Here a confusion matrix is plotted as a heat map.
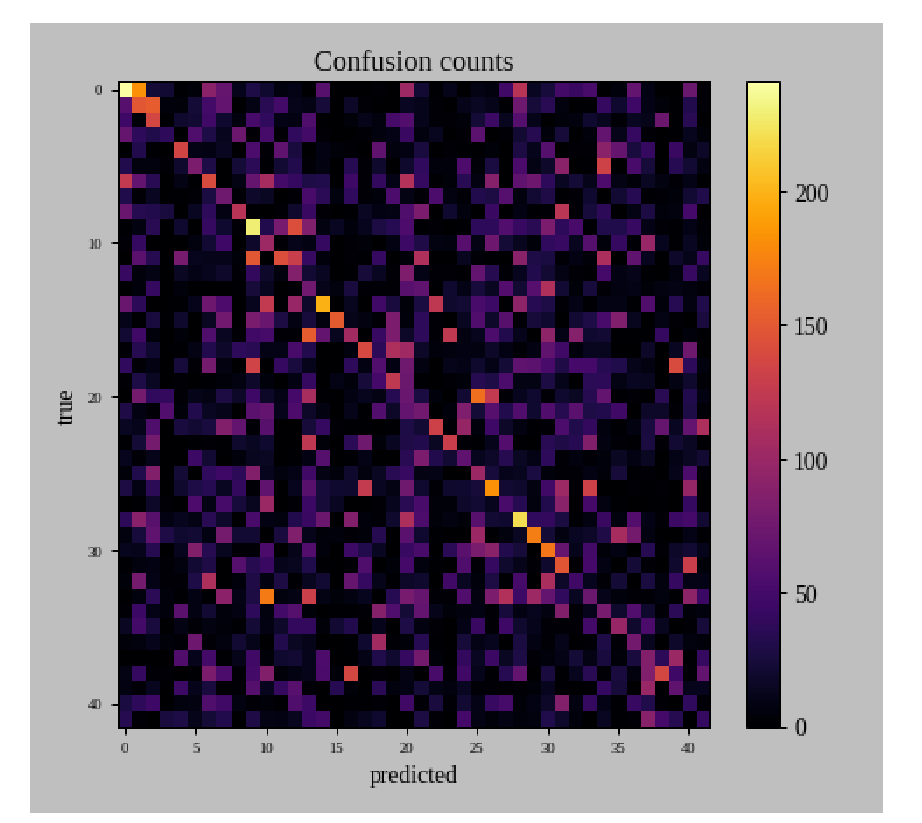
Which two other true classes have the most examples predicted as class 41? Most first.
22, 38
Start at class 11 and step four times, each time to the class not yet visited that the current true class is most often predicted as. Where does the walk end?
25
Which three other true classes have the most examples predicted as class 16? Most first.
38, 28, 32
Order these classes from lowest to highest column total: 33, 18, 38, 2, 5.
38, 5, 18, 33, 2
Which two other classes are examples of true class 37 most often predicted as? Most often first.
39, 21
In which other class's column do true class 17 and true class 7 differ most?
20
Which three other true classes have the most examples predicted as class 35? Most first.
29, 15, 4
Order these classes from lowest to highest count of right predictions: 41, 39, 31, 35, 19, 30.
41, 39, 35, 19, 31, 30
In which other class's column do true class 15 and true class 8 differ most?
31
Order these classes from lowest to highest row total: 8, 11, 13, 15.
13, 8, 15, 11
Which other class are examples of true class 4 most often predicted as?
34
